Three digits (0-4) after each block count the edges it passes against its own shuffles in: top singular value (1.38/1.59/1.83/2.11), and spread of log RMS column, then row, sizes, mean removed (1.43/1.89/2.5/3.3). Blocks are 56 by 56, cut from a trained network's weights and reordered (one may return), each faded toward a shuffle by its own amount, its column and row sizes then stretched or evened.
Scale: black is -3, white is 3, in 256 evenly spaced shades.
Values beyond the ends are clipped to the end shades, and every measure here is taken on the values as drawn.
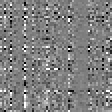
4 4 2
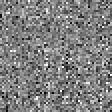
0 2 2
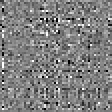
3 3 3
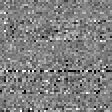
3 0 3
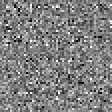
1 2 2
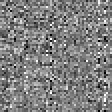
3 3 0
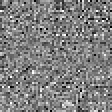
2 0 2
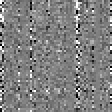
2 4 0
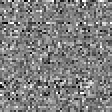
0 1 3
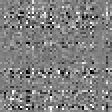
1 3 4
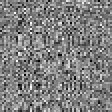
4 2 0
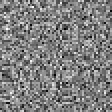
4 0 0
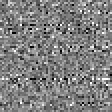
2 0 3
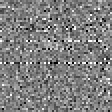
3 1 2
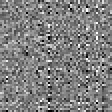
4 3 1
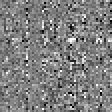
1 3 1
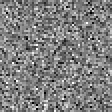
0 1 0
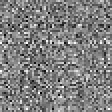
4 1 2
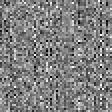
4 3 0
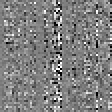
1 4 1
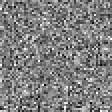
1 0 1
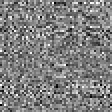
4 0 3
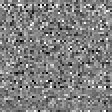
0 1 3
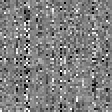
3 4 0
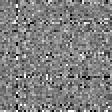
2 2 3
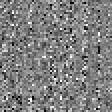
0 3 0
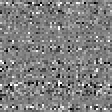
0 2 4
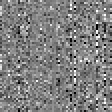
1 4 0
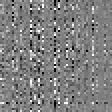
2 4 1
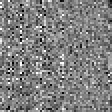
3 3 1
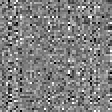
3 3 2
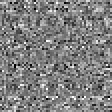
3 0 3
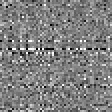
4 1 3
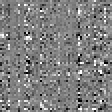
0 4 3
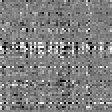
4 2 4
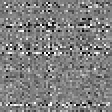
3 2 4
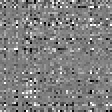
0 3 4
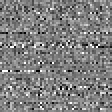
2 0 4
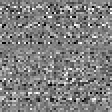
1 0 4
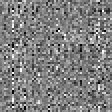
3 3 1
